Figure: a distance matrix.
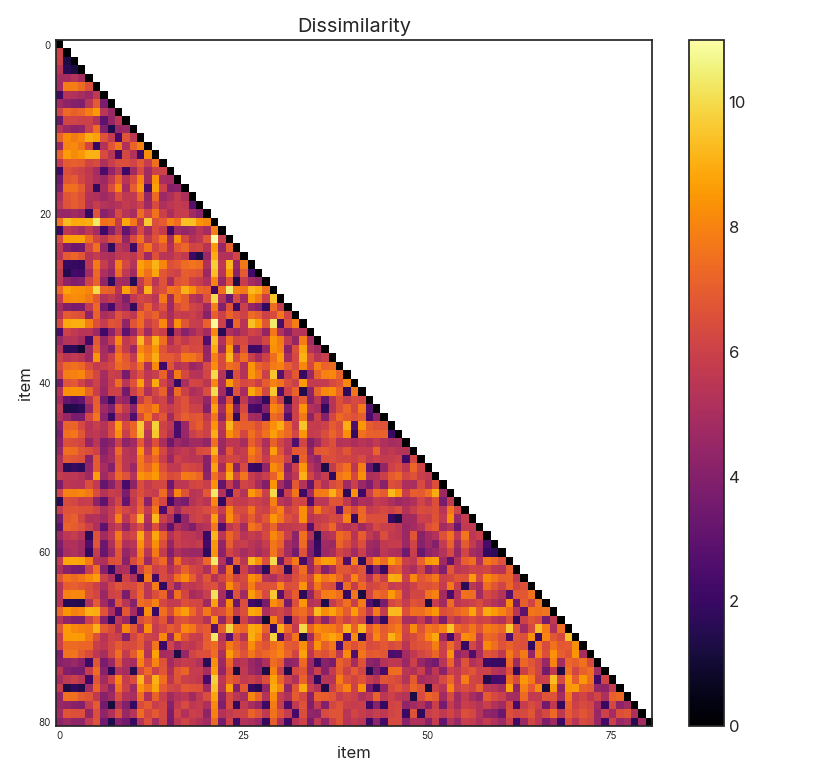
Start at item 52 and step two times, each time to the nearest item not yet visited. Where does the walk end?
15
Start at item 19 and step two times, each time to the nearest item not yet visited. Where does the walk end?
18
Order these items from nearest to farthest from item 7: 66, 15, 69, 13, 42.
42, 66, 15, 13, 69
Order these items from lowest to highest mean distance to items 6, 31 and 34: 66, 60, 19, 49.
60, 66, 49, 19
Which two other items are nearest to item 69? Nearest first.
29, 21
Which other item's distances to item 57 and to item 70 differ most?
33
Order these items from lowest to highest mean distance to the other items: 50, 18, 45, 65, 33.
50, 18, 65, 45, 33
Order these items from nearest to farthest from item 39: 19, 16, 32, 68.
19, 68, 32, 16
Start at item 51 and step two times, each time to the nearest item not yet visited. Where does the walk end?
73
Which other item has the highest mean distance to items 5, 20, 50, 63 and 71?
21
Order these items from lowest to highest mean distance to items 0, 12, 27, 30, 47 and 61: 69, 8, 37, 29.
8, 37, 69, 29
